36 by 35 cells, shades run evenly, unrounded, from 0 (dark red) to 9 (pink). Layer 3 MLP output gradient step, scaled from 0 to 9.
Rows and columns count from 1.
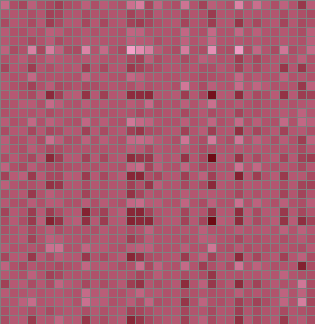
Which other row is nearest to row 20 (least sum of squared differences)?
29
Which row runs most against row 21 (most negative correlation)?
12
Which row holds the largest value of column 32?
6
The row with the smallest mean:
25
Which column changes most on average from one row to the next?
27
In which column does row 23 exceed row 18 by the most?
24
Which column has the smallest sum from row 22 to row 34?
15
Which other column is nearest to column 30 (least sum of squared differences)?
13
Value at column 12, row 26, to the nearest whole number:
5
